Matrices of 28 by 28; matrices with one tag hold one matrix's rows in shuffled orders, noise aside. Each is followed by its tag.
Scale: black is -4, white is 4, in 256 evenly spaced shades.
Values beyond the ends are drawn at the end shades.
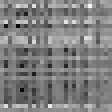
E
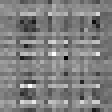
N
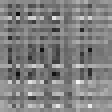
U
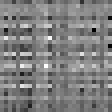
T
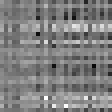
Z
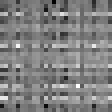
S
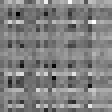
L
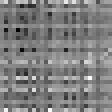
E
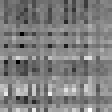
E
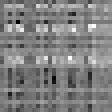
L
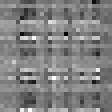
N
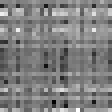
S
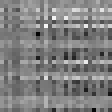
Z
